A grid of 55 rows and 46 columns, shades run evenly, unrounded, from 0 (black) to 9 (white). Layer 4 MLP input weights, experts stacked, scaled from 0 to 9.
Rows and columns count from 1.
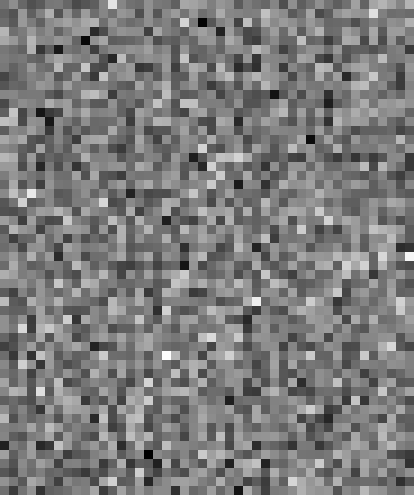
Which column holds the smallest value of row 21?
27
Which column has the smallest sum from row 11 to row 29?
15
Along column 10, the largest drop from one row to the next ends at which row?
5
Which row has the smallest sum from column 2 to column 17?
53
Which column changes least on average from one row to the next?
44
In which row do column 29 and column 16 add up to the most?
34
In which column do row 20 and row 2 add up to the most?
25
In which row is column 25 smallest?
4
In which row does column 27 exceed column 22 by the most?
18
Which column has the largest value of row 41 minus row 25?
3
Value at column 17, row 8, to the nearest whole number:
2
